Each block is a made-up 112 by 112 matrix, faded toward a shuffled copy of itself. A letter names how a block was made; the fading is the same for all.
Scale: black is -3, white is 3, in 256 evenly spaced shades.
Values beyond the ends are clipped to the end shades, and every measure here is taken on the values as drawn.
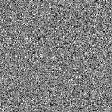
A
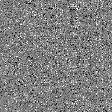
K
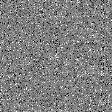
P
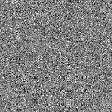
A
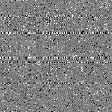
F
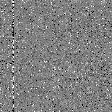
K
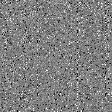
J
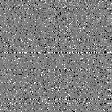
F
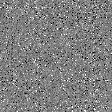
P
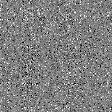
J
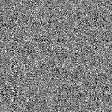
A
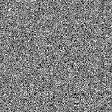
A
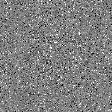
P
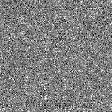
A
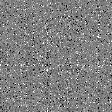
J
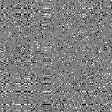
F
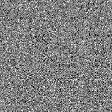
A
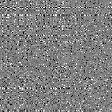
F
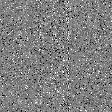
K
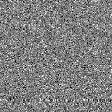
A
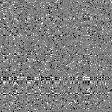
F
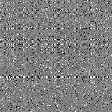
F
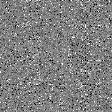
J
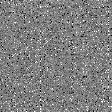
P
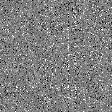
J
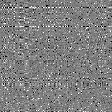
F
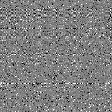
F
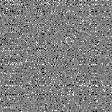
F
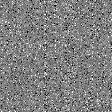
K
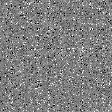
J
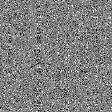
K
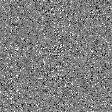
P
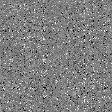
J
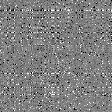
F
